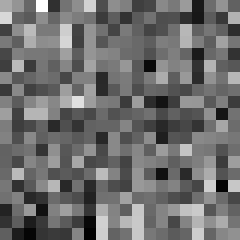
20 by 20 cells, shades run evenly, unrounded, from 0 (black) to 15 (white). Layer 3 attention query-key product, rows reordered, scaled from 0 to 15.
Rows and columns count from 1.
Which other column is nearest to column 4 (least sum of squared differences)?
1
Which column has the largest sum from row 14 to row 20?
12
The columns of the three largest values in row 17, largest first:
11, 18, 2
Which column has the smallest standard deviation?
10
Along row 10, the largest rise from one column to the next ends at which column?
3
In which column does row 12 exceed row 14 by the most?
19
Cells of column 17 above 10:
3
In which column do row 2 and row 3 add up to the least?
17
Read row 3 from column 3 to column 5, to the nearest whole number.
11 7 7
